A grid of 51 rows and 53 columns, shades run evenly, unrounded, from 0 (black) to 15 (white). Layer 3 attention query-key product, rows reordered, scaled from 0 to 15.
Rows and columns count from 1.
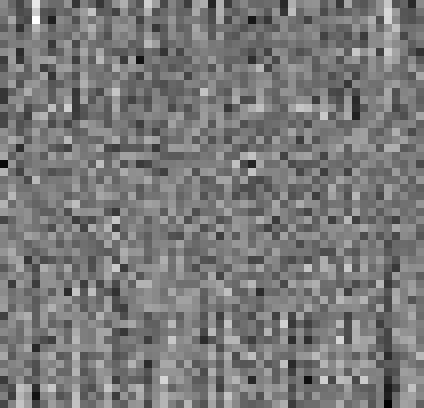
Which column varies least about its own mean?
8
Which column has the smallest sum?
32
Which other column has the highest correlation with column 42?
45
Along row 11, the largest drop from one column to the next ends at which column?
3
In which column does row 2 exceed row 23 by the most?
49
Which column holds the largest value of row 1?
5
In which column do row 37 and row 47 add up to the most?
10
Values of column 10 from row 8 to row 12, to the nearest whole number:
4 7 5 6 3
